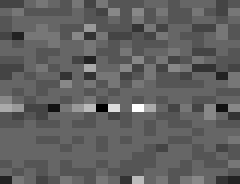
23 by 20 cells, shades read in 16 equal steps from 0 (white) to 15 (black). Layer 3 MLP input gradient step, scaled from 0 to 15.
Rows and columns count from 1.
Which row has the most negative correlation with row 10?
7
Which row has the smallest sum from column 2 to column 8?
14
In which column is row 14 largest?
9
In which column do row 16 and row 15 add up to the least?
18
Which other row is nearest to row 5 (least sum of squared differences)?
1
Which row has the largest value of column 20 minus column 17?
23
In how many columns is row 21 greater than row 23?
10
